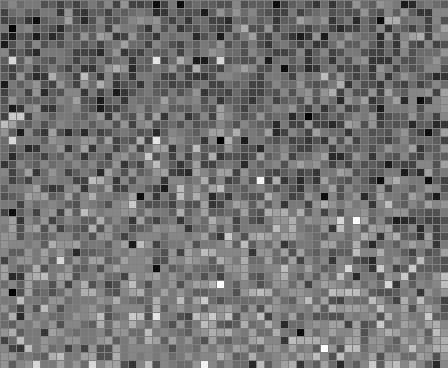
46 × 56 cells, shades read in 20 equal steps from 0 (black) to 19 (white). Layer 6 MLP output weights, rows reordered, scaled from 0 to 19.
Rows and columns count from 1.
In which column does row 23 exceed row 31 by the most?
33
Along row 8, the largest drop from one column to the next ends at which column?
21
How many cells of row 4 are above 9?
8
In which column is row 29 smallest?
53
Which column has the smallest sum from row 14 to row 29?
55
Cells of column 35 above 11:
4
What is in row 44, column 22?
6
